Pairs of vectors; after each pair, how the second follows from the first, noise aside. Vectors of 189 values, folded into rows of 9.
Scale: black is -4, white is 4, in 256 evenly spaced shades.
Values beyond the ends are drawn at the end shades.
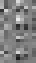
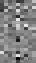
sign-scrambled.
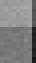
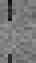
wrapped around, partly zeroed.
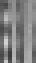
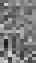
sign-scrambled.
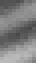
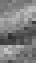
wrapped around, negated.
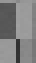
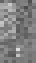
negated, partly zeroed.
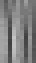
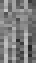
wrapped around, negated.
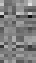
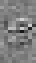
wrapped around, partly zeroed.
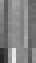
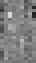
wrapped around, partly zeroed.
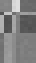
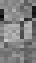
wrapped around, negated.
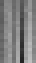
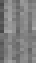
wrapped around, shrunk.
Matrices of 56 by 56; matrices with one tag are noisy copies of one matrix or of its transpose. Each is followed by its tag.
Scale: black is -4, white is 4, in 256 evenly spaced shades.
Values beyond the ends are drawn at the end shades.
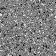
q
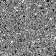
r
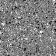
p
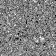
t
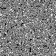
q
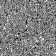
t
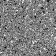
r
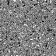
q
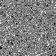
r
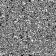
p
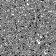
t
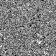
t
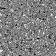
q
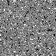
q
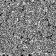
p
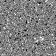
t
